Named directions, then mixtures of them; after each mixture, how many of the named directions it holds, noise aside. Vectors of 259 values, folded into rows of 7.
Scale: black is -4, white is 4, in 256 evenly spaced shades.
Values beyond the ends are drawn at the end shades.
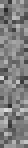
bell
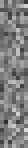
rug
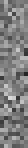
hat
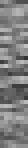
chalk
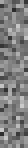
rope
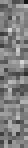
four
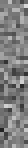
four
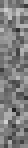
two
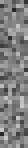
one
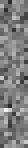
one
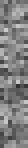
two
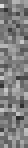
four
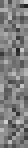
one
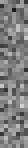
one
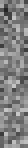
three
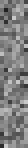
four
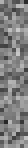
two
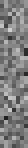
one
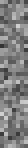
four
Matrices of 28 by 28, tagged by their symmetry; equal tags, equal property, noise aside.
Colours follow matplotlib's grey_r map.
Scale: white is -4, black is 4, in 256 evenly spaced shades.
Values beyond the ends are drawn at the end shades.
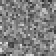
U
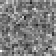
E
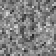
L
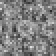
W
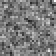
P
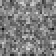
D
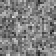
W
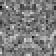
D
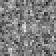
W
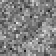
E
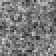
E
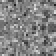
W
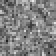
P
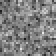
P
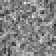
L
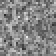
W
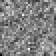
P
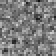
P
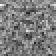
D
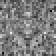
D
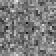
W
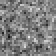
U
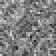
E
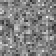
W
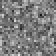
P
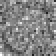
P
